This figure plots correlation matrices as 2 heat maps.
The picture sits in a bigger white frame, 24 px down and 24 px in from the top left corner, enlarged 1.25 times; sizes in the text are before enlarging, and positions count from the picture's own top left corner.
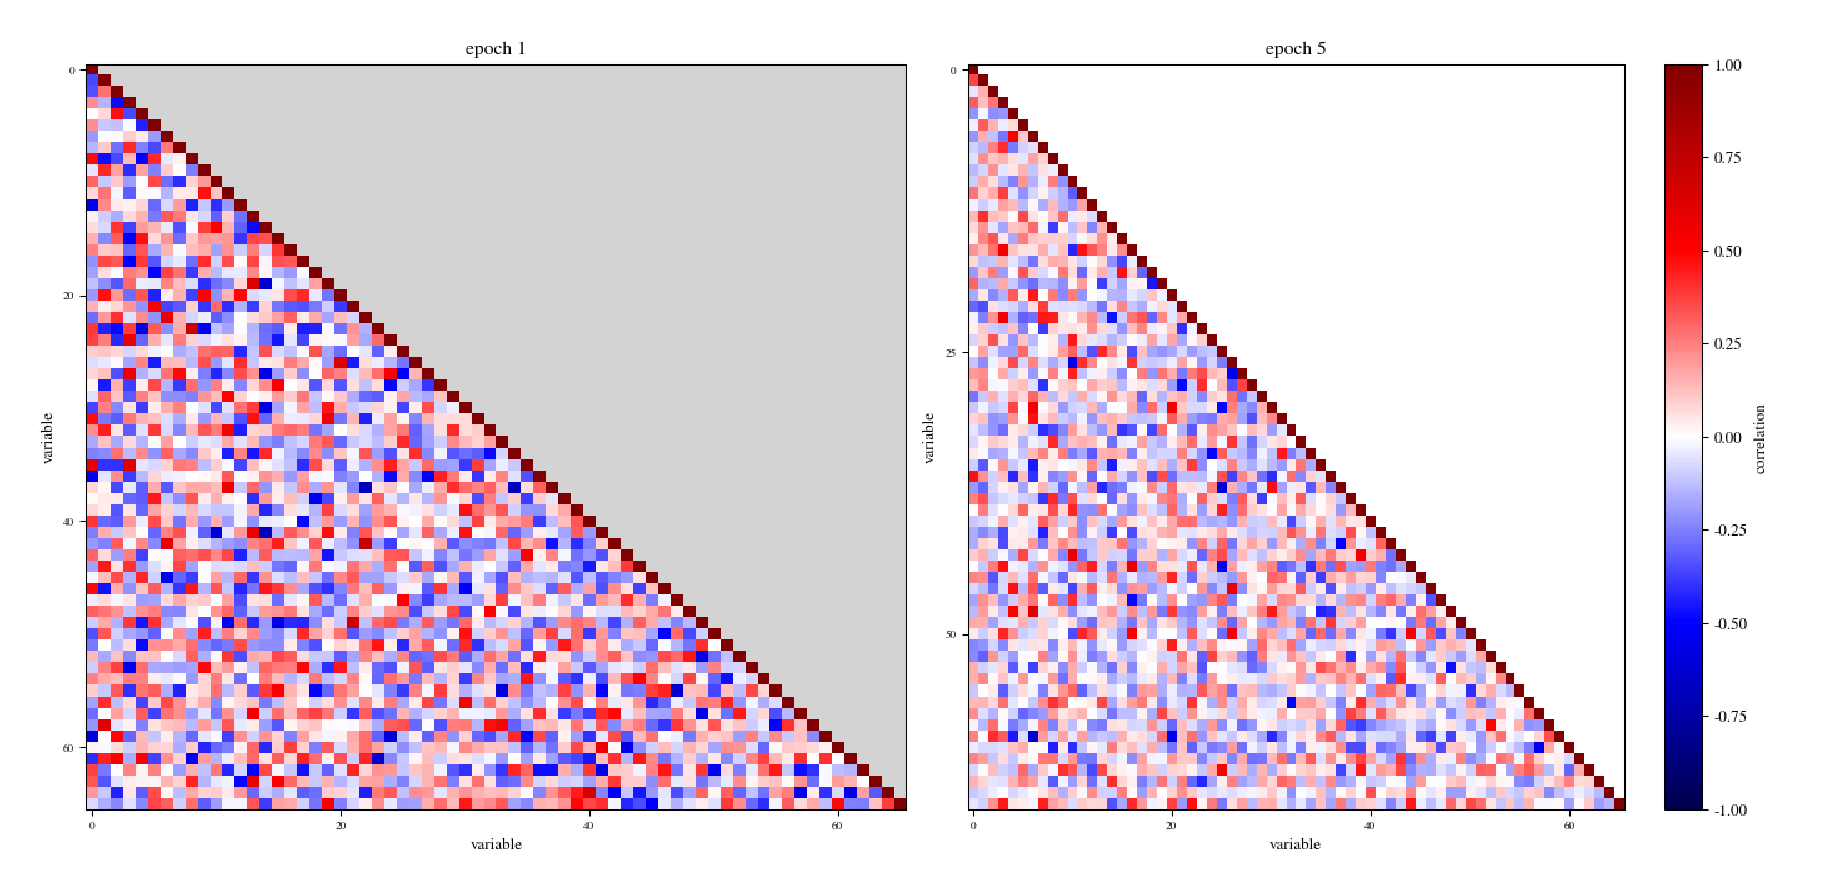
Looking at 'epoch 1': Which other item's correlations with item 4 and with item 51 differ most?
23
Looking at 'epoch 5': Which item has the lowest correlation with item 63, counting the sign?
23
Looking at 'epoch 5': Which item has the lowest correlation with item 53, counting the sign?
48
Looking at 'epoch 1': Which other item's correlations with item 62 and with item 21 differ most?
26
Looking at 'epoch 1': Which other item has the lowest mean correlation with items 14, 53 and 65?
3
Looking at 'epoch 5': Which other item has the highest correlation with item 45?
20
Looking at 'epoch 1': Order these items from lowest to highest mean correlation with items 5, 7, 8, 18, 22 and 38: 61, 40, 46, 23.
61, 40, 46, 23
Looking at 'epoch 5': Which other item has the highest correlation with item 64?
40
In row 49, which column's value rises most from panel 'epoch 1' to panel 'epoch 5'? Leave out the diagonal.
36
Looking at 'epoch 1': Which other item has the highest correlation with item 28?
15
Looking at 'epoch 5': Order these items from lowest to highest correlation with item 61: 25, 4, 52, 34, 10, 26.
26, 4, 52, 25, 10, 34
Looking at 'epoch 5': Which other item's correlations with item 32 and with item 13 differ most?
56
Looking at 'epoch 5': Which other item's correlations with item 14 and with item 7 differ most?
22
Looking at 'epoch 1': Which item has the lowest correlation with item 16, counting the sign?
49
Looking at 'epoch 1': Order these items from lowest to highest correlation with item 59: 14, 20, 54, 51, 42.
54, 20, 51, 14, 42
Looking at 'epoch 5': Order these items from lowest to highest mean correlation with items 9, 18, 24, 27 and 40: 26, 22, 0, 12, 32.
26, 32, 0, 12, 22
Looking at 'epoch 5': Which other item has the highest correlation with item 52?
58
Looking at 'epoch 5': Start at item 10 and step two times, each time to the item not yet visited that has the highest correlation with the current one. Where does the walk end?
39
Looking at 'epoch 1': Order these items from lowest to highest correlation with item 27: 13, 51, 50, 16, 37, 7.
50, 37, 16, 13, 51, 7
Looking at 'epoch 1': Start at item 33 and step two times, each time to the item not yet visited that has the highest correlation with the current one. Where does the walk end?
1
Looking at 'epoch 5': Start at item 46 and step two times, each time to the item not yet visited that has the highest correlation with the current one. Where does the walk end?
50
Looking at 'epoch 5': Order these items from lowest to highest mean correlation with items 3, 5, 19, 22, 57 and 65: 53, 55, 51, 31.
55, 31, 51, 53
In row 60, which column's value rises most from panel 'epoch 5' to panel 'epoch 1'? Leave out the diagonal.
41
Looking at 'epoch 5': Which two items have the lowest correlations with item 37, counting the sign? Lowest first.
25, 42
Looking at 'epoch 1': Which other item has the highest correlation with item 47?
25
